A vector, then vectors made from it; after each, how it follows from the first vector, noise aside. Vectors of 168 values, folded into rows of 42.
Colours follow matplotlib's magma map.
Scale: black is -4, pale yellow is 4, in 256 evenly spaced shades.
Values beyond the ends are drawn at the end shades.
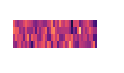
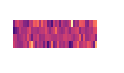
negated, partly zeroed.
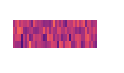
wrapped around, shrunk.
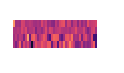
partly zeroed.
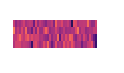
partly zeroed.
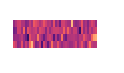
negated, partly zeroed.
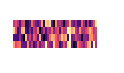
wrapped around, negated, scaled up.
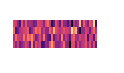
sign-scrambled.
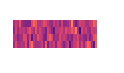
negated, shrunk.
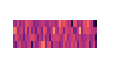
partly zeroed.
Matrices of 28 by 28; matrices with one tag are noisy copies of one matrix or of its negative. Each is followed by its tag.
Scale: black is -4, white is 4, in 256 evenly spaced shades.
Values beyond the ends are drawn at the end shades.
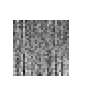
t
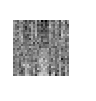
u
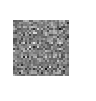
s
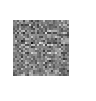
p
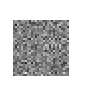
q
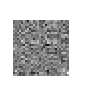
p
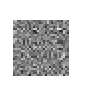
s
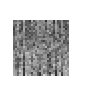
t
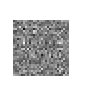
s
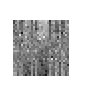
u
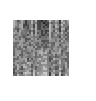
u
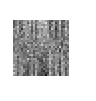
u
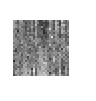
u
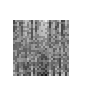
u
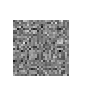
s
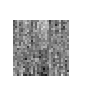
u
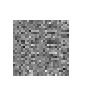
p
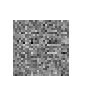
p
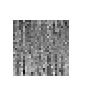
t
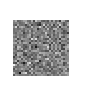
q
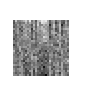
u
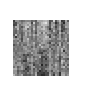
u
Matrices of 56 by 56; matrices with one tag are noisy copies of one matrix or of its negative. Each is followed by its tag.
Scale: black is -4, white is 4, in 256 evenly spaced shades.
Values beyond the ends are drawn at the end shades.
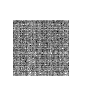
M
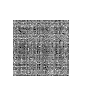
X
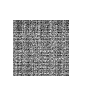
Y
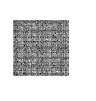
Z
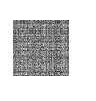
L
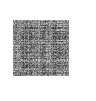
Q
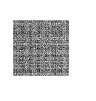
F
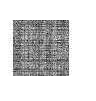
Q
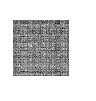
L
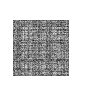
Q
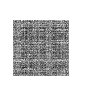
Q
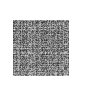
M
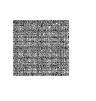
Z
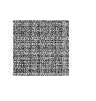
F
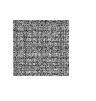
Z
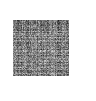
Y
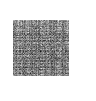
Y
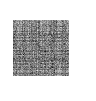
Y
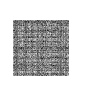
Z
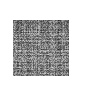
Y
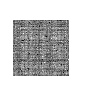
Q
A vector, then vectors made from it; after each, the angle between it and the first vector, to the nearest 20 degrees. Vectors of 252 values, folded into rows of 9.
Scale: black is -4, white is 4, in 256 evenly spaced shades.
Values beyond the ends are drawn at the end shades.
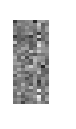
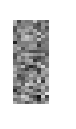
140 degrees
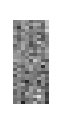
60 degrees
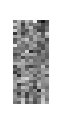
120 degrees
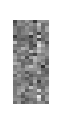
20 degrees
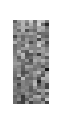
60 degrees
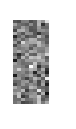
60 degrees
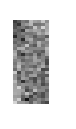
80 degrees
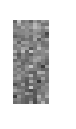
60 degrees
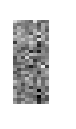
160 degrees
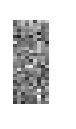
40 degrees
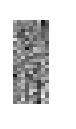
80 degrees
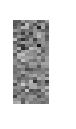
100 degrees
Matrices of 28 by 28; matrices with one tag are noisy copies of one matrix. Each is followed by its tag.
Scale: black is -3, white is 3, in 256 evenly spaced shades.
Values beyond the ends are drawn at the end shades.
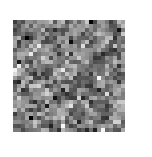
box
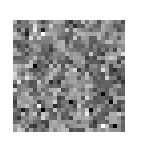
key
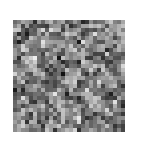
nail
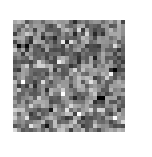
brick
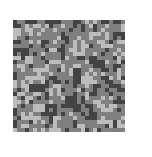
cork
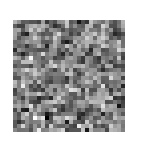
cork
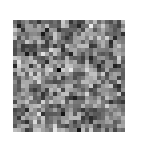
cork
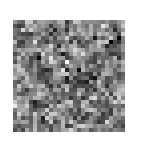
box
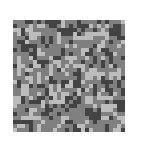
cork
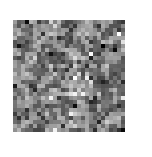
key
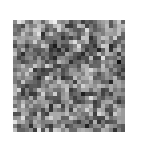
brick
